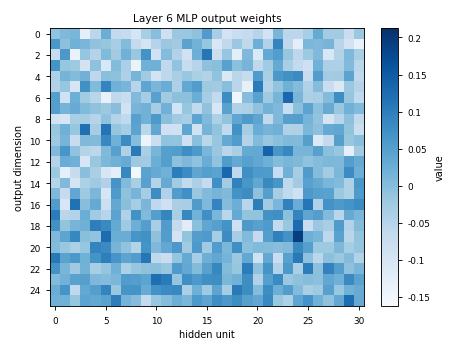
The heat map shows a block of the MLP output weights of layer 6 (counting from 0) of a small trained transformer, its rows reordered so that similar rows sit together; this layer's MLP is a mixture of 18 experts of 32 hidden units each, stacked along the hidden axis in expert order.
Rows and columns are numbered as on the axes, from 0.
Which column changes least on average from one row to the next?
30
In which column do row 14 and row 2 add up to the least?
2
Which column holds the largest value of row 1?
22
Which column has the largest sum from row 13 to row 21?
24
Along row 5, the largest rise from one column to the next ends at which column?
20
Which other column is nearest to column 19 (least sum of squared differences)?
21
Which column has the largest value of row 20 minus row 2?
18
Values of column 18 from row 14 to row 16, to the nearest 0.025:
0.1 0.075 0.025
